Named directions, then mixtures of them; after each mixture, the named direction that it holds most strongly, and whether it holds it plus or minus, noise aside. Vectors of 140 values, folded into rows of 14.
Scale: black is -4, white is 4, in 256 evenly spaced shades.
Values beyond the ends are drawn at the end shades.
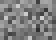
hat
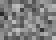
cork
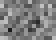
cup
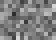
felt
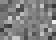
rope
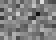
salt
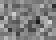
cup, plus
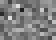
cork, plus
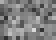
cork, plus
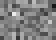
felt, minus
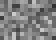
cork, minus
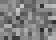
rope, minus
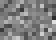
rope, plus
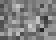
cork, plus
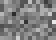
felt, plus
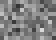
cork, minus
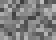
felt, plus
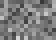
felt, plus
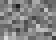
cork, minus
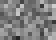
rope, minus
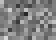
hat, minus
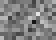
salt, minus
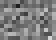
hat, minus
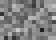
cork, plus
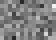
felt, plus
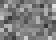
rope, minus
